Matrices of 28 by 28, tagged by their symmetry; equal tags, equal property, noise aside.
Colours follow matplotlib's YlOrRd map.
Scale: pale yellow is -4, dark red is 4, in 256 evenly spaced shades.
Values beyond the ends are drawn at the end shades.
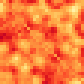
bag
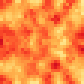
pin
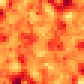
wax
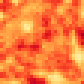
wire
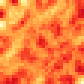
wire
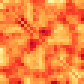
wire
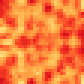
pin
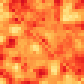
bag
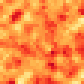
wire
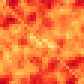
wax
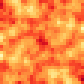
wax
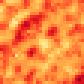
wire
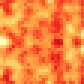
pin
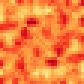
wax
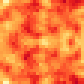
pin
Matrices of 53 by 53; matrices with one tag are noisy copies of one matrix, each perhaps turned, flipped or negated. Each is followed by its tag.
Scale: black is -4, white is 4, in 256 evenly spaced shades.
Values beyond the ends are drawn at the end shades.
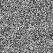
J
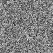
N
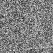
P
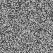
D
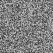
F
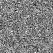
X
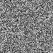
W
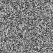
W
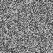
X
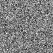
F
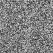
J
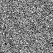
X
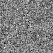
J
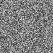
D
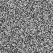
D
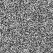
J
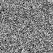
P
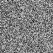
D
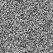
N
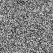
N
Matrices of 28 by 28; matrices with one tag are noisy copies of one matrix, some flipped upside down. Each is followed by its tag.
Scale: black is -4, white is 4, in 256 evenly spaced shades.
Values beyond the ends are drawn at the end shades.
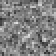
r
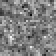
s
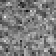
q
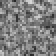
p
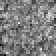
q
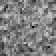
q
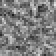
s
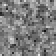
s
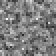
p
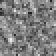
s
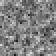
p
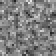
p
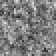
s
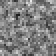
p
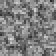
s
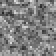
s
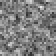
p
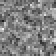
r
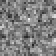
r
